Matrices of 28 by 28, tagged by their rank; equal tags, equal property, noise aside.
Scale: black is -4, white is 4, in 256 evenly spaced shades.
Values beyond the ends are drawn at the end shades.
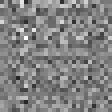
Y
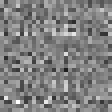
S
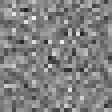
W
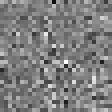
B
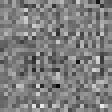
S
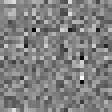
S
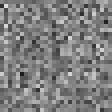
W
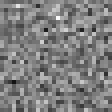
B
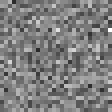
W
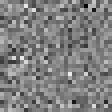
B
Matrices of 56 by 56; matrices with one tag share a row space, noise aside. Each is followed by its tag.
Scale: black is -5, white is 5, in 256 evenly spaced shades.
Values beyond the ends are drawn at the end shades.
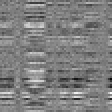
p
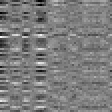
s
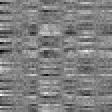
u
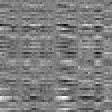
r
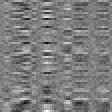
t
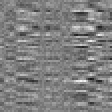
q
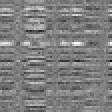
p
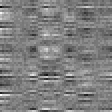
u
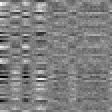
s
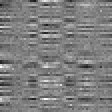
u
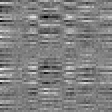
u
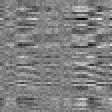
q
